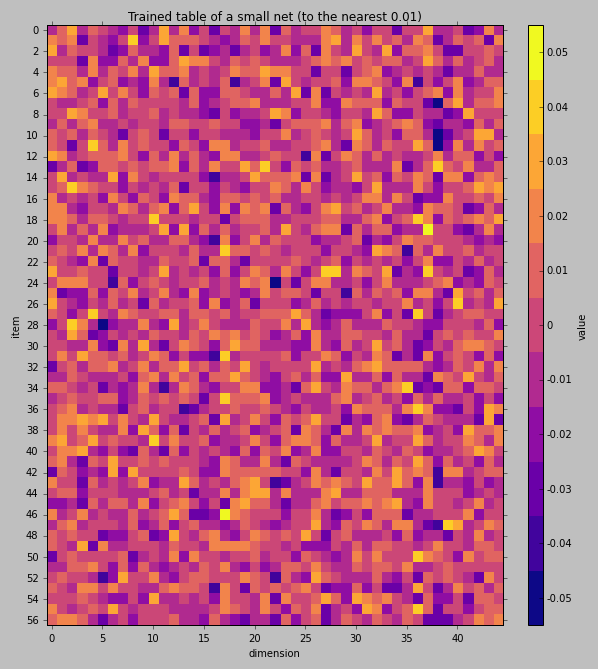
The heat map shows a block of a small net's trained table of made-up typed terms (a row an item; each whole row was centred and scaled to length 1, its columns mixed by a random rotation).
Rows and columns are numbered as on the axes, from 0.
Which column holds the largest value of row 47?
39
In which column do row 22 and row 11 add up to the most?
4
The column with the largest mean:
32
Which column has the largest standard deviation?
36
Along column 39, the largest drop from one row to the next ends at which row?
48
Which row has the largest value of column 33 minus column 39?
2
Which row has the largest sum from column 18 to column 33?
23
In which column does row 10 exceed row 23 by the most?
42
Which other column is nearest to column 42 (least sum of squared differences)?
44
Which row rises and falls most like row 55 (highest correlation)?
41
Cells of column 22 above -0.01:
29
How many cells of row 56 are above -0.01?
23
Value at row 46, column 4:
-0.01
